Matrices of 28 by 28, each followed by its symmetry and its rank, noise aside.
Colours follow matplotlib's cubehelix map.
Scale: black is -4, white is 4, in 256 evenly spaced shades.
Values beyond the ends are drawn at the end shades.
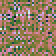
antisymmetric, rank four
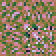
symmetric, rank four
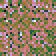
symmetric, rank four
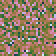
antisymmetric, rank eight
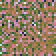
antisymmetric, rank eight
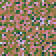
symmetric, rank eight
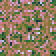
symmetric, rank eight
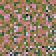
no symmetry, rank four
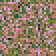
no symmetry, rank eight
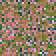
no symmetry, rank eight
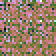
no symmetry, rank four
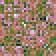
symmetric, rank six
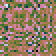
no symmetry, rank four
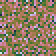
antisymmetric, rank six
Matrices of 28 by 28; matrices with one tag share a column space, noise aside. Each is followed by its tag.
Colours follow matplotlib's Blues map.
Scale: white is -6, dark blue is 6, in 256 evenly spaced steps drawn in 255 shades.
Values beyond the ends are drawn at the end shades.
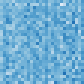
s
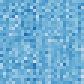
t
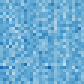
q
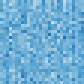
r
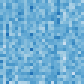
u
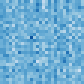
r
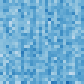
u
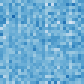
s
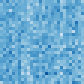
u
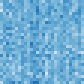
u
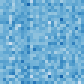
s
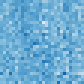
u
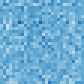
s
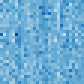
t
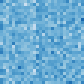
s
